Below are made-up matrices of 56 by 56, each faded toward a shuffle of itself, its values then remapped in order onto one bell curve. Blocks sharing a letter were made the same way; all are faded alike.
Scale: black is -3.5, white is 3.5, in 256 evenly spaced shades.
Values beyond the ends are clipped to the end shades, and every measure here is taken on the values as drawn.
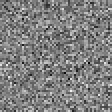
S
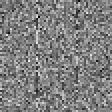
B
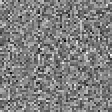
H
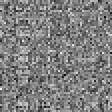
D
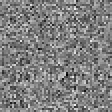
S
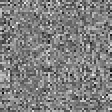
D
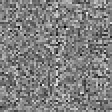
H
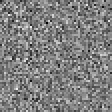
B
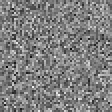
B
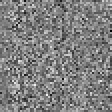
B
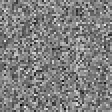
B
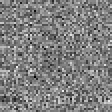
D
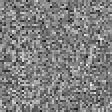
S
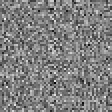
S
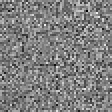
S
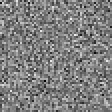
B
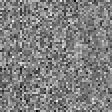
H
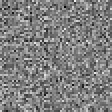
D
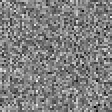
B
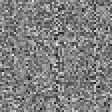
S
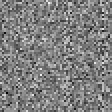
B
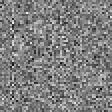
H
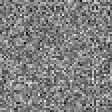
H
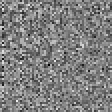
B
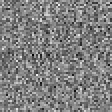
H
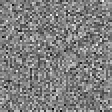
H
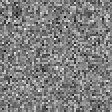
S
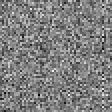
H
